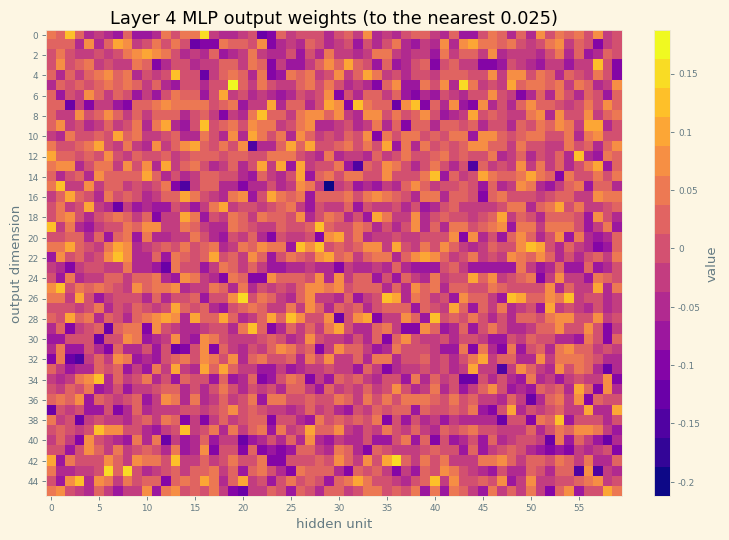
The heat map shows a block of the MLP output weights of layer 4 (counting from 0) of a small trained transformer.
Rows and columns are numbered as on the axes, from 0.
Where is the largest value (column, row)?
19, 5
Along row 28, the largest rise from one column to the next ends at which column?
40
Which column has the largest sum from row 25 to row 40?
53
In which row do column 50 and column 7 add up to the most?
21
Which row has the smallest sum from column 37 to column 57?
23
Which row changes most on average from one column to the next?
13
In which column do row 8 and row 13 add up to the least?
32
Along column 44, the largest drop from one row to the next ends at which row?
34
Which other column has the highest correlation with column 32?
42
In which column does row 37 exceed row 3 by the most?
59
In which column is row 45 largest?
58
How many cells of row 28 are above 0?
34
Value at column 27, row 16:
-0.075
